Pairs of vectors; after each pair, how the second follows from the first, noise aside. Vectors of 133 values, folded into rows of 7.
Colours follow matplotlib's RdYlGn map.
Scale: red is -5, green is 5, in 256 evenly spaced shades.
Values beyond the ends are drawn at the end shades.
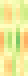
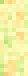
wrapped around, shrunk.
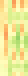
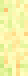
wrapped around, shrunk.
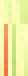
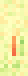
wrapped around, partly zeroed.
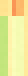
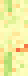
wrapped around, partly zeroed.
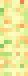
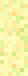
wrapped around, shrunk.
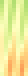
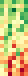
scaled up.
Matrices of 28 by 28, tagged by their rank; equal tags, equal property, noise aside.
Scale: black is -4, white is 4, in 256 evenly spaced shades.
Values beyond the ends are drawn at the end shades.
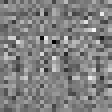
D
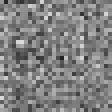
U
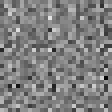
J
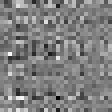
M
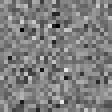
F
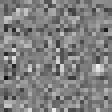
J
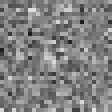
D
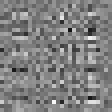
M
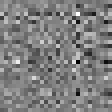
M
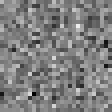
U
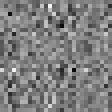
J
